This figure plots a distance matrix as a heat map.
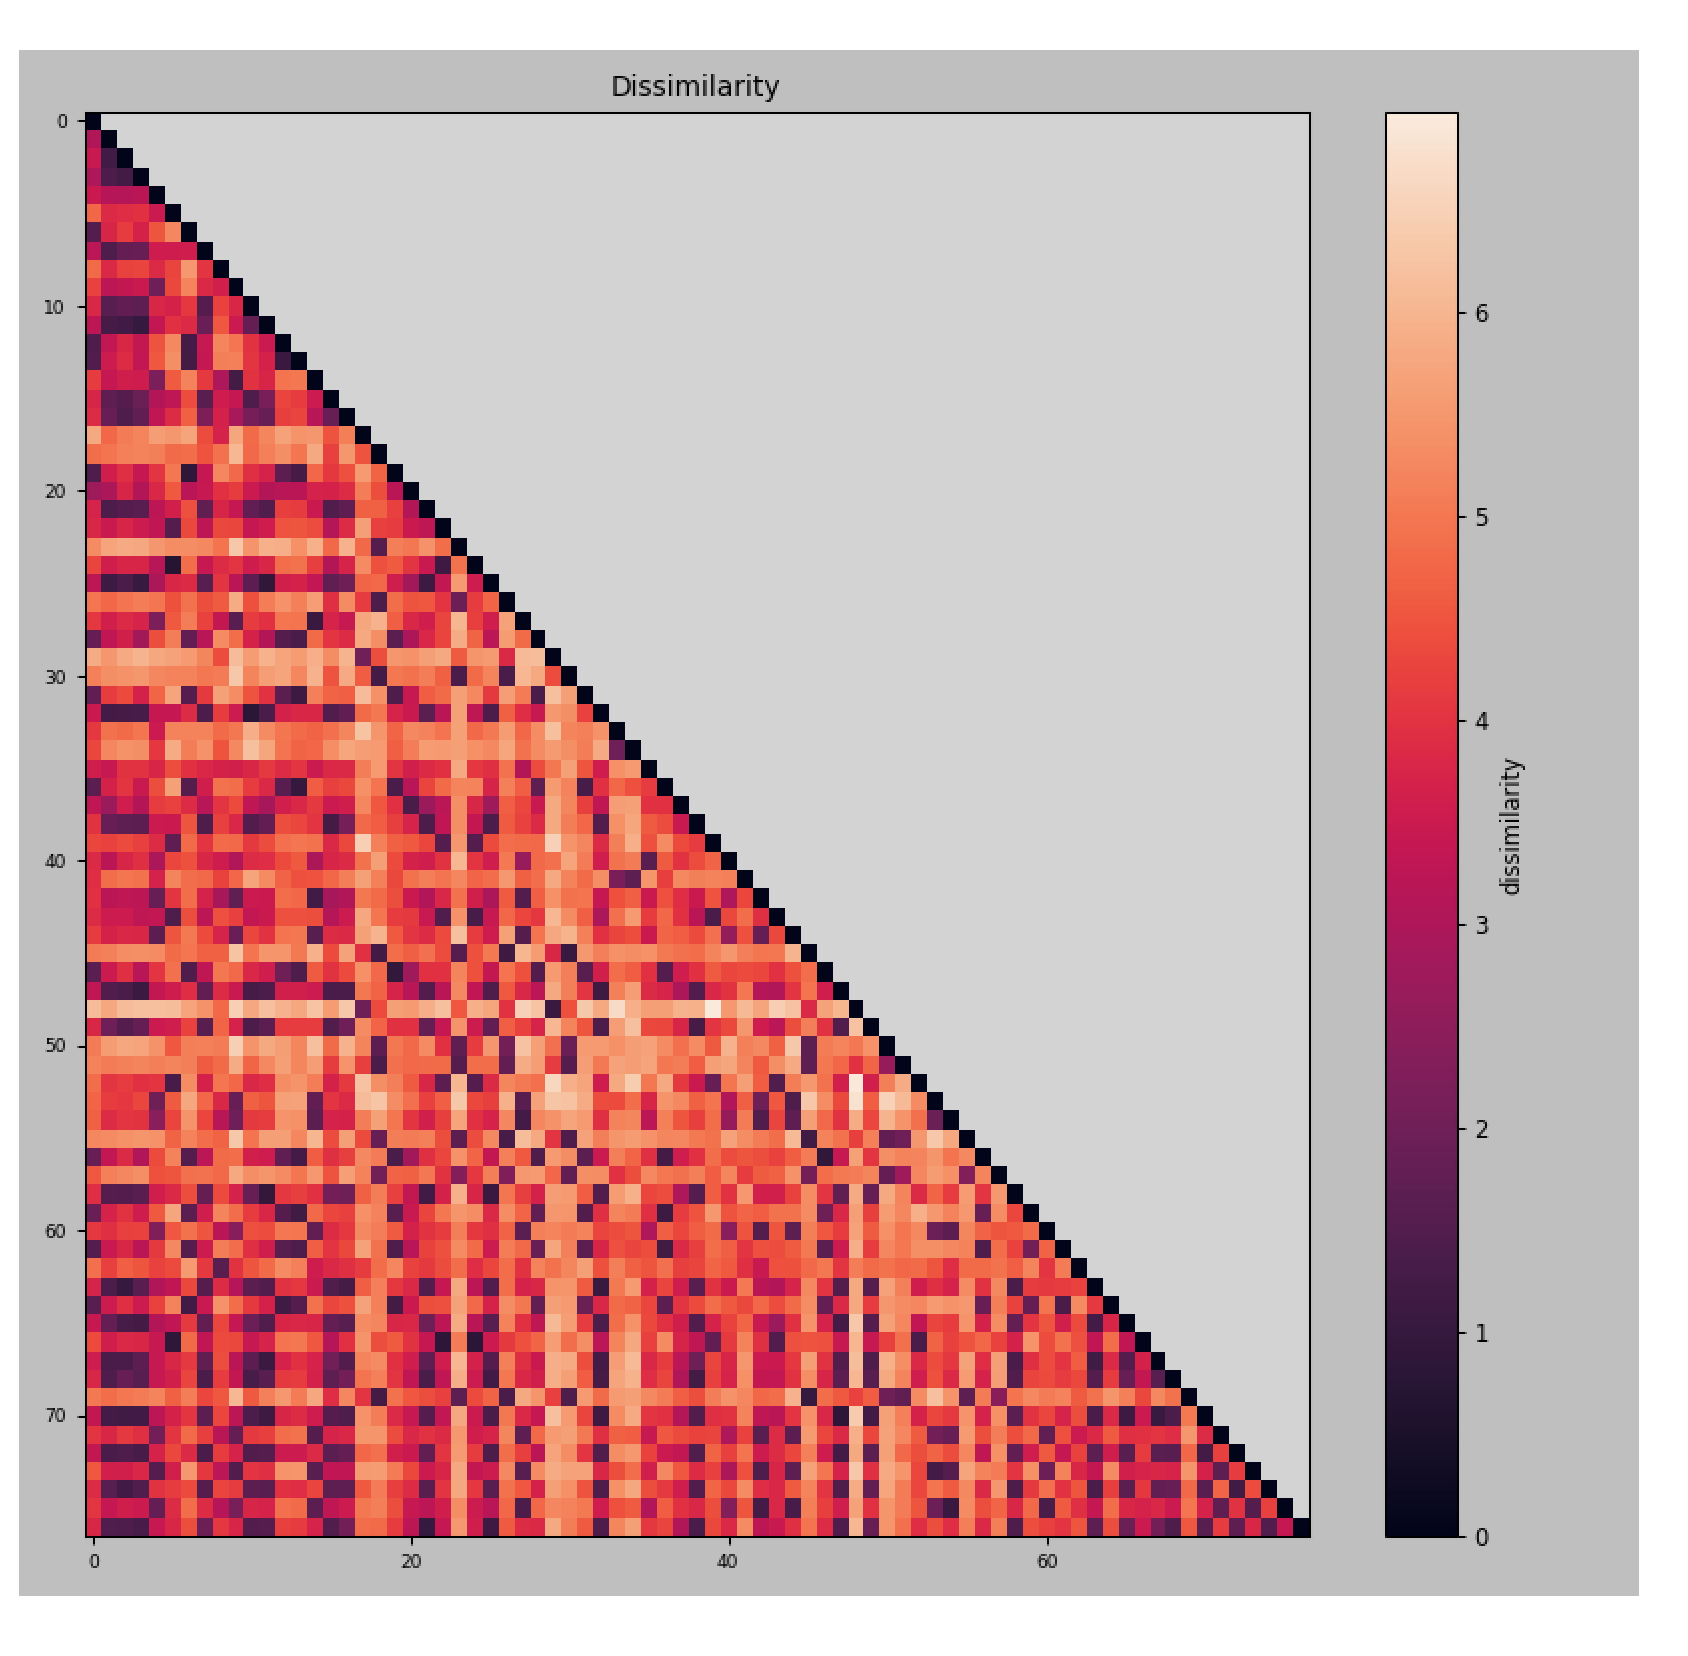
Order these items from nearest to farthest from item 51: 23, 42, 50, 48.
23, 50, 48, 42
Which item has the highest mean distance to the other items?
48
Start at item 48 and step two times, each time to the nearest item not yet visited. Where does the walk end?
17
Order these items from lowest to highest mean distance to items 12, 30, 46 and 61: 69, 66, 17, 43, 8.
69, 43, 66, 8, 17
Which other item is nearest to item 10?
32
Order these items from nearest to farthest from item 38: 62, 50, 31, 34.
62, 31, 50, 34
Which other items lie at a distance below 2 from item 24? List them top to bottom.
5, 22, 39, 43, 52, 66
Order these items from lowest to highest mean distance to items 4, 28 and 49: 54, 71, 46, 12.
46, 12, 71, 54
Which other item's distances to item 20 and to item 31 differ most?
37
